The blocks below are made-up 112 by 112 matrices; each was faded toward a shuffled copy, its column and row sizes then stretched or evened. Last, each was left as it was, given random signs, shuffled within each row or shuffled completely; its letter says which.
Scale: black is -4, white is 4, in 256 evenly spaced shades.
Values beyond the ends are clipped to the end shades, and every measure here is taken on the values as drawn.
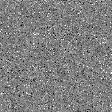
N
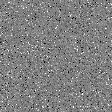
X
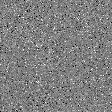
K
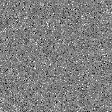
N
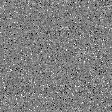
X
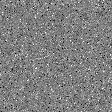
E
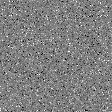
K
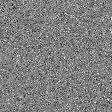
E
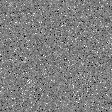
E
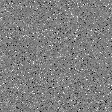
K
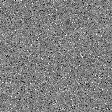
K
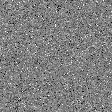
E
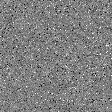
K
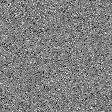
E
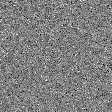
E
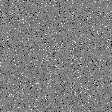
N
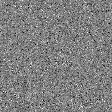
K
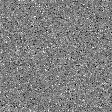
K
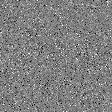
K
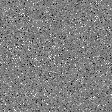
K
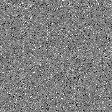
X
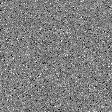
K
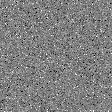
E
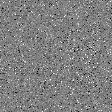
X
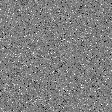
E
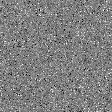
K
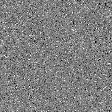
X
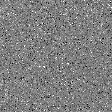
X
